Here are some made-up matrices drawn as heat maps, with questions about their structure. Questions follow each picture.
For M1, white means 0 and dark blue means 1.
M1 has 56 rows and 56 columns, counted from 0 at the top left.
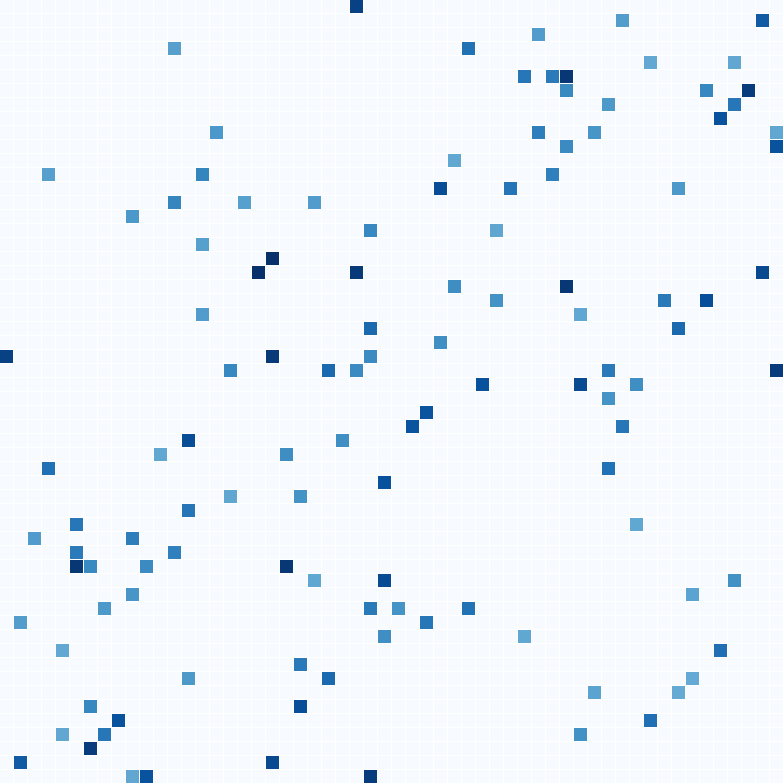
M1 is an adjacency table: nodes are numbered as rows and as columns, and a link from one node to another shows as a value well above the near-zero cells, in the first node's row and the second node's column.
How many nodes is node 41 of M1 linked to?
3
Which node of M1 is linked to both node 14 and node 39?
node 12
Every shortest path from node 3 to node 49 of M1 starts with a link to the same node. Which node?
node 33
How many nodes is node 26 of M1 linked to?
5
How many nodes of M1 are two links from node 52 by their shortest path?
4
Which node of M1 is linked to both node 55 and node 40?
node 10
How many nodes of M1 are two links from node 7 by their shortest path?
5
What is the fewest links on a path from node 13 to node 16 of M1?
4
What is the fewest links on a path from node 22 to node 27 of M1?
2
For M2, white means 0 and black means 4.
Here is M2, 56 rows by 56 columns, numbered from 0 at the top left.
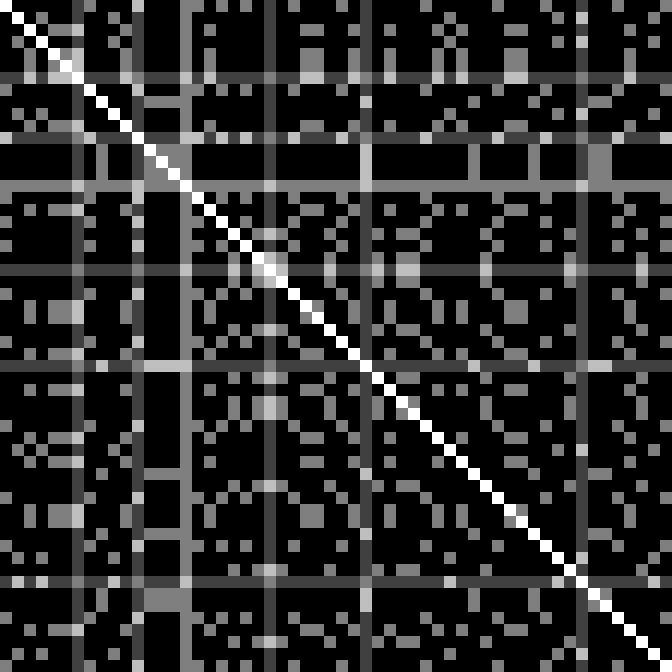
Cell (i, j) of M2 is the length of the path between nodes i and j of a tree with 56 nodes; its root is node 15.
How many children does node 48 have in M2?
6
